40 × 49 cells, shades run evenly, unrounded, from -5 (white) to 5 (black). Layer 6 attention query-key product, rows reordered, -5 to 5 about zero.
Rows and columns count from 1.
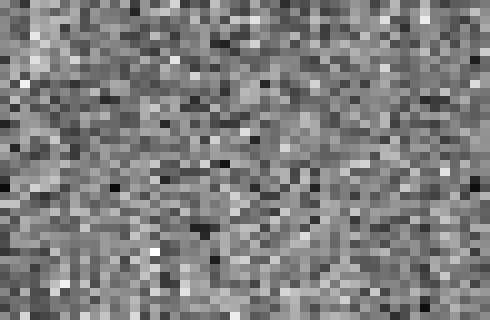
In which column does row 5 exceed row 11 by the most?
3
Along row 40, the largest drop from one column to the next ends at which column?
24
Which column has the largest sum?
1
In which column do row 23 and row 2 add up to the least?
16
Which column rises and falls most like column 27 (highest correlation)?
20
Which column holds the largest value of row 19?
2
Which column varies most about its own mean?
4
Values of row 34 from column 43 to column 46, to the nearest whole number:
3 -2 0 0
